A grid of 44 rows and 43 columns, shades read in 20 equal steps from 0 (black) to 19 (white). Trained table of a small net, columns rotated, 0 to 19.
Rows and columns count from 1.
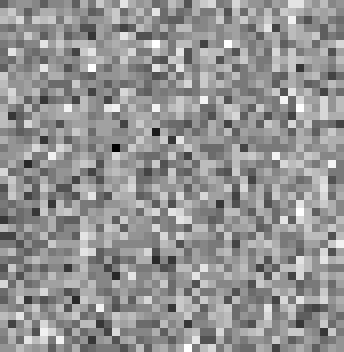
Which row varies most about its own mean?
38
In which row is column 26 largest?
13
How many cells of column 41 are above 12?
19
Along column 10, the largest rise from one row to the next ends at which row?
39
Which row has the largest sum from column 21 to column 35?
35
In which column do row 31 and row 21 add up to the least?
4
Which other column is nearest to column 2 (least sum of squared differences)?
28
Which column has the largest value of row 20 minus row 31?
30
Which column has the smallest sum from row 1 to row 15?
21
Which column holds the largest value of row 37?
6
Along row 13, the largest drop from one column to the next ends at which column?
37
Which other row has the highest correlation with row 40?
3
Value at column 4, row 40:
9
